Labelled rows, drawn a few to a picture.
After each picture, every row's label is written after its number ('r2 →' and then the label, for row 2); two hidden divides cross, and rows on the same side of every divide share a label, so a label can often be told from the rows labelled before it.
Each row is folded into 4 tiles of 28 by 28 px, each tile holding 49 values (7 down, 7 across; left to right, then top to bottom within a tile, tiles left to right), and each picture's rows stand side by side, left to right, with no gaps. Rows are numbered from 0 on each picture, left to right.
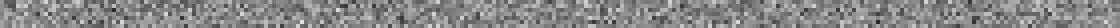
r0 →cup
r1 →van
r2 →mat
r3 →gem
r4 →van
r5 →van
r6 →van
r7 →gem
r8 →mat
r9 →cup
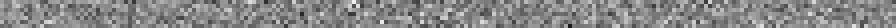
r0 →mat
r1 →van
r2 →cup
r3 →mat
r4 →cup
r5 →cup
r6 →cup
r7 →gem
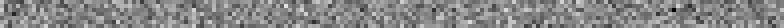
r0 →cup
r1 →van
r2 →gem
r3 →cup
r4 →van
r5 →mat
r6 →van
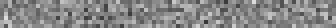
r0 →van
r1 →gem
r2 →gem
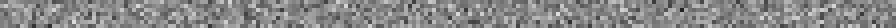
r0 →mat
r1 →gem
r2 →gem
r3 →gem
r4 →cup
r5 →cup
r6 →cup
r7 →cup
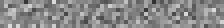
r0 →van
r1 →mat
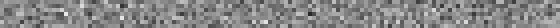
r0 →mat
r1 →cup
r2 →gem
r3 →van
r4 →mat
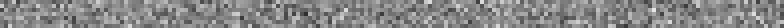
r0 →gem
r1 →mat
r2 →mat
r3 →van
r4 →van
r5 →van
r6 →gem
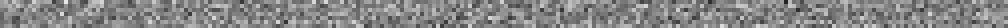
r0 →van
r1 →gem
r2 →cup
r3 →gem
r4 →mat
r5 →van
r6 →gem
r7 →gem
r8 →cup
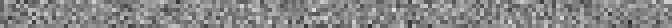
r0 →gem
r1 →cup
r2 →cup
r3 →mat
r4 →mat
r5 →cup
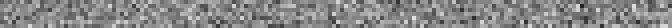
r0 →van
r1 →gem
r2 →gem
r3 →mat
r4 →gem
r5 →gem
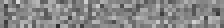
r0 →mat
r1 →cup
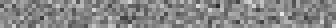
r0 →gem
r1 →van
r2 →van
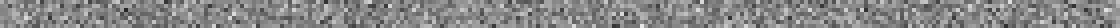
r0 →mat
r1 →gem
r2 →van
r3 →gem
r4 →van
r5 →gem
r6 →mat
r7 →cup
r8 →cup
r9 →mat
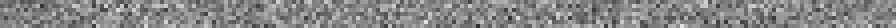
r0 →cup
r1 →gem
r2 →cup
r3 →mat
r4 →cup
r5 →van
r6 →van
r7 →mat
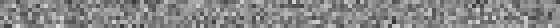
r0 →gem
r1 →cup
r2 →mat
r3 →mat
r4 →van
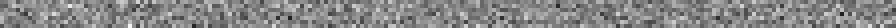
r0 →gem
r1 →van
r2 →gem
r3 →cup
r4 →gem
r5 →van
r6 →gem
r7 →cup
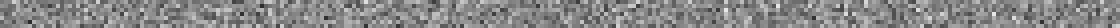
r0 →mat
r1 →van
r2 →gem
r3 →cup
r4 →van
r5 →cup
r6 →mat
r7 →gem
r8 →cup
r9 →van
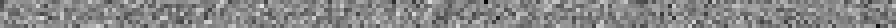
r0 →van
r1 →cup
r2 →mat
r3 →gem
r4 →van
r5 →van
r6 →gem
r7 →mat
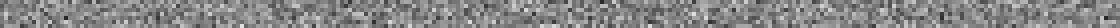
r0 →van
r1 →van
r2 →gem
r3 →mat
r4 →gem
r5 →cup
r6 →mat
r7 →van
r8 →van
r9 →van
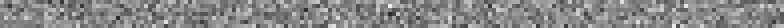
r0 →mat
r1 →cup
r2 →mat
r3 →gem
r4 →mat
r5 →van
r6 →van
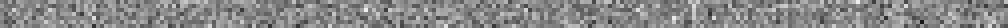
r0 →mat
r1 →cup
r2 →mat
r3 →van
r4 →cup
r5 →gem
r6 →mat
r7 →mat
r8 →gem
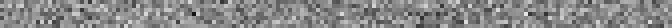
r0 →van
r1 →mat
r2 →gem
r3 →van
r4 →mat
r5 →mat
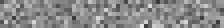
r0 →gem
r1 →mat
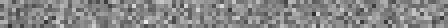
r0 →gem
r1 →cup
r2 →mat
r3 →gem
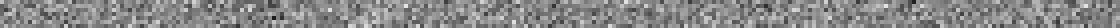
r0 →mat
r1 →cup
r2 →van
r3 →gem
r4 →mat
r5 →van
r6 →cup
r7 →van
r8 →gem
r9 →cup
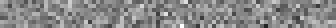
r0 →cup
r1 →van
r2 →gem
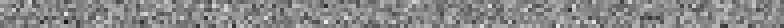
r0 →cup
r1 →cup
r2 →cup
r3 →cup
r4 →gem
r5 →mat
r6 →cup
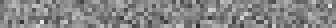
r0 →van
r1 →van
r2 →gem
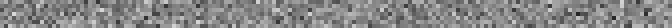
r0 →van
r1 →mat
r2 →van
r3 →mat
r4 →gem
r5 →gem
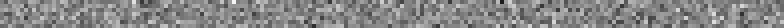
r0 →mat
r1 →van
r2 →van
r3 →cup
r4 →gem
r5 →cup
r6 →gem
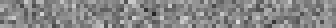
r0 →gem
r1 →mat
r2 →gem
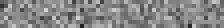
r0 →van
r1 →cup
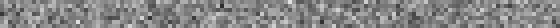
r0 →gem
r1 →cup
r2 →van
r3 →cup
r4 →cup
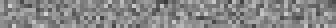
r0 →cup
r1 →mat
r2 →gem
